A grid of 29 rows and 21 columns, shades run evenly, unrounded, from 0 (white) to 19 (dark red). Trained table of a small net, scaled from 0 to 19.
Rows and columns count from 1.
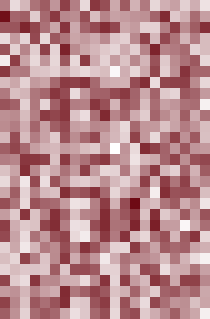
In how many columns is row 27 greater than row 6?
13
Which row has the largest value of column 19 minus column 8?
7
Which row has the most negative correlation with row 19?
16
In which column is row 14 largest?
15
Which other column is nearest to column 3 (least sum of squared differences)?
21
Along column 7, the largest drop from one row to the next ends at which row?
25
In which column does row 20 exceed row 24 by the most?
11
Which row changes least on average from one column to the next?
12
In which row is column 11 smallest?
24
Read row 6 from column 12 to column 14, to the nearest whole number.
8 5 9
